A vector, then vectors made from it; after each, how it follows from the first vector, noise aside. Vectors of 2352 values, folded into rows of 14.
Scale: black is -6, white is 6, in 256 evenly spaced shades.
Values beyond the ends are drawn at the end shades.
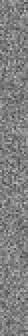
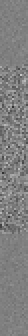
wrapped around, negated, partly zeroed.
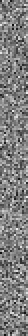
wrapped around, negated, scaled up.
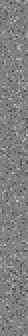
wrapped around, partly zeroed.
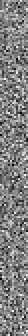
wrapped around, negated, scaled up.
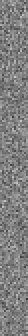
copied.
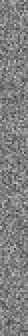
copied.
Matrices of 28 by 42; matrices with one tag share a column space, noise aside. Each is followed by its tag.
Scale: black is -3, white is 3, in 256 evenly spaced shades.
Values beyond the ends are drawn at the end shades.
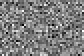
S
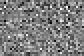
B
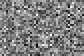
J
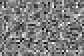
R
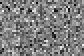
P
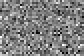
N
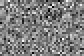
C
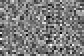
N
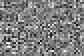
R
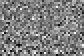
N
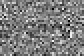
S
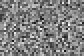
R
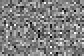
S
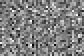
J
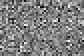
B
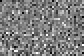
N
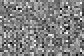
J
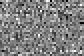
C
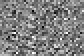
N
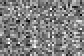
J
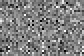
B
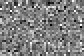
B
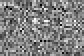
B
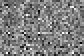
N
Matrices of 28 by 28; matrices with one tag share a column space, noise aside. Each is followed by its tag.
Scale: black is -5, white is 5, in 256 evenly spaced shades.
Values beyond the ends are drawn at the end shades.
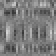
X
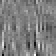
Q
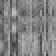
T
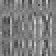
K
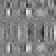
X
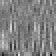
Q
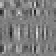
X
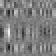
X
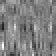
Q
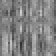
T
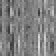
T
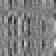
K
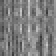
T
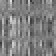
K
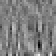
Q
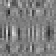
X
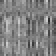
K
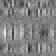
X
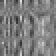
K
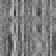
T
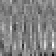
Q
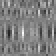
X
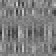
X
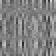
K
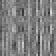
T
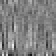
Q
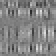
X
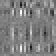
X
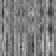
T
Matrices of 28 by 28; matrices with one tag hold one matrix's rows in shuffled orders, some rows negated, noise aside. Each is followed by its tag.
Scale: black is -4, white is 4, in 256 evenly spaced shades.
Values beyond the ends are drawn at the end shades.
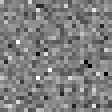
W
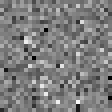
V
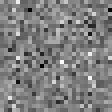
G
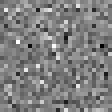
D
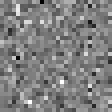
G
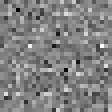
D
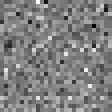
W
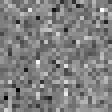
D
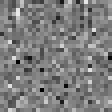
G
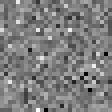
W
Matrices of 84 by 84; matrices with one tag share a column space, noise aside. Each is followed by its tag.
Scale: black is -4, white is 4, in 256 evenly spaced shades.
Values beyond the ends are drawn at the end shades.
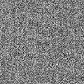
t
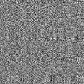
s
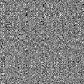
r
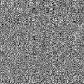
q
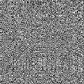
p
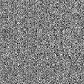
t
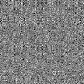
q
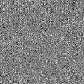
q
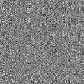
q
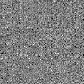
t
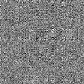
s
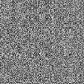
t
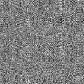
q
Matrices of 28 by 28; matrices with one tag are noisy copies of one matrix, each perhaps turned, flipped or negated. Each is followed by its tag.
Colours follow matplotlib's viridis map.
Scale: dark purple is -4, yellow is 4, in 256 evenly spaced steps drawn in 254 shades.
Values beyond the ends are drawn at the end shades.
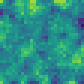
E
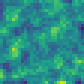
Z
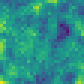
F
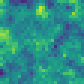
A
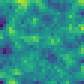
E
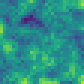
F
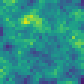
F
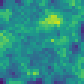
F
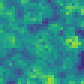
A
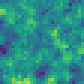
A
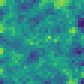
E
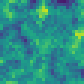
A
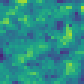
Z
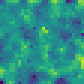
E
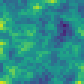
F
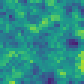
A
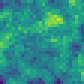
F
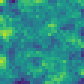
E
